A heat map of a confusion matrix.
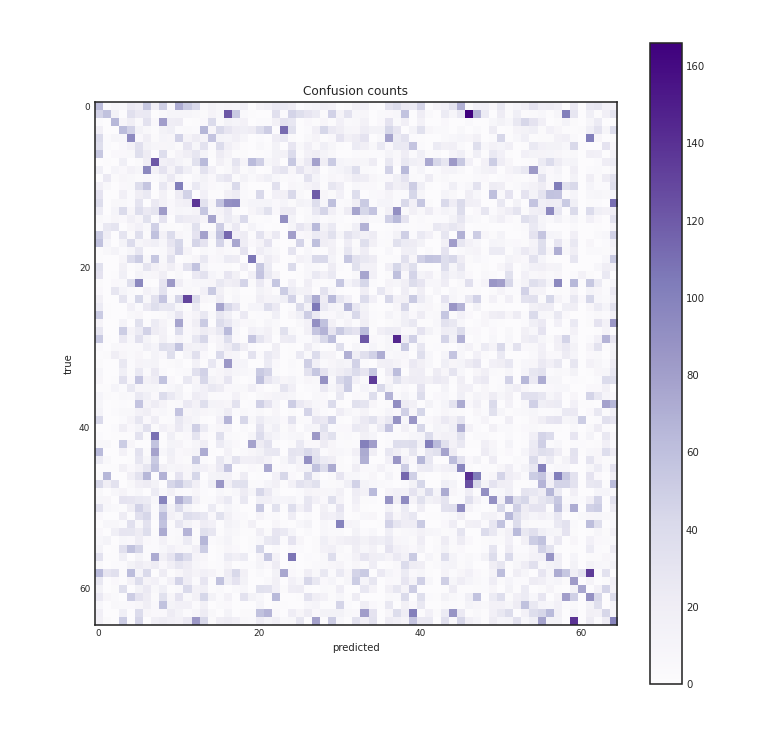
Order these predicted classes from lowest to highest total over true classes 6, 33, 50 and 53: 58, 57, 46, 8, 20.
46, 58, 57, 20, 8
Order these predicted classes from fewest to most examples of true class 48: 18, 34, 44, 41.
44, 18, 41, 34
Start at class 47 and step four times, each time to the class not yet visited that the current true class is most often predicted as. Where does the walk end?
57
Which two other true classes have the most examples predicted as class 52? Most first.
53, 50
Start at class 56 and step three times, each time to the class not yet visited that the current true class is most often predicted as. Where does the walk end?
27
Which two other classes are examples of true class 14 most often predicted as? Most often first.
23, 37
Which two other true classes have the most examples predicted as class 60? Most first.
39, 58
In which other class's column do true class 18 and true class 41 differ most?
7
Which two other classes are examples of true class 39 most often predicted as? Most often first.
37, 16
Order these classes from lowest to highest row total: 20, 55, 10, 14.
55, 20, 14, 10
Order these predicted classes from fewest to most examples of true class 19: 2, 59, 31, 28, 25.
2, 25, 59, 28, 31
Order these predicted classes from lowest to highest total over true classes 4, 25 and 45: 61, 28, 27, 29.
28, 29, 61, 27
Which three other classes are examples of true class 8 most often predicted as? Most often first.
6, 54, 38
